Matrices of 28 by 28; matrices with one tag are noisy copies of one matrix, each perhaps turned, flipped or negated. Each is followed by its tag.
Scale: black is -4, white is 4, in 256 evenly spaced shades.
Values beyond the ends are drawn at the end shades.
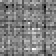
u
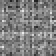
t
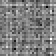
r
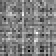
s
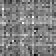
t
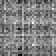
t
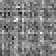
s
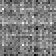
t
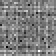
r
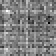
u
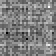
u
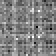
s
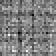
s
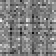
t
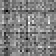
u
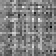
s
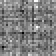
t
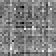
u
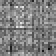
u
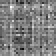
u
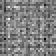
r
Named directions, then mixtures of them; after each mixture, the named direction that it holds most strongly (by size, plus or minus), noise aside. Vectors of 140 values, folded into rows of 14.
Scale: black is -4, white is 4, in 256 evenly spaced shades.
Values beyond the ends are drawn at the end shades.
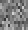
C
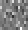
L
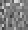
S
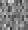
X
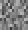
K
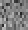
S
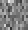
X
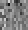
S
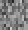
X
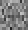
X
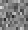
L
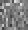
S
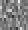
L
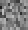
K
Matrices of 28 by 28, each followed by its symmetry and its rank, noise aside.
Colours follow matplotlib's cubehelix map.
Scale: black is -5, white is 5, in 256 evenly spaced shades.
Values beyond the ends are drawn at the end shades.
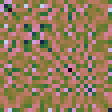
symmetric, rank four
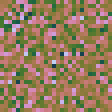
antisymmetric, rank six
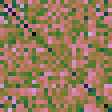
symmetric, rank six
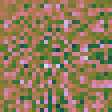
no symmetry, rank six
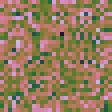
no symmetry, rank six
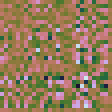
antisymmetric, rank four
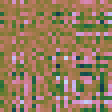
antisymmetric, rank four
